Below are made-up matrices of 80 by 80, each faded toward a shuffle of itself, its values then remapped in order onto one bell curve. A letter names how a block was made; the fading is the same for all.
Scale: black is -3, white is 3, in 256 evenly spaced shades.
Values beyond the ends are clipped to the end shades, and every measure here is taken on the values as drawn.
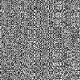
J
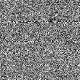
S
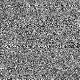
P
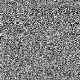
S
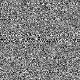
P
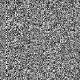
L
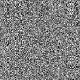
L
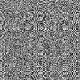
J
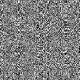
L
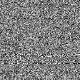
P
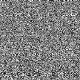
S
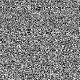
S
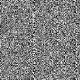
L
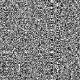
L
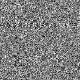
S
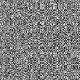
J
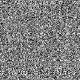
S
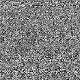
S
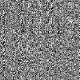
L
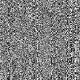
L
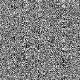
L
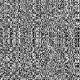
J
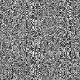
L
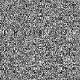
L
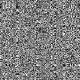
L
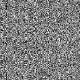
L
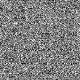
P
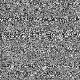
P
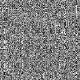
L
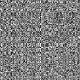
J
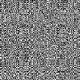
J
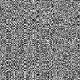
J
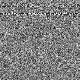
P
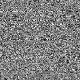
S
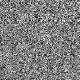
S
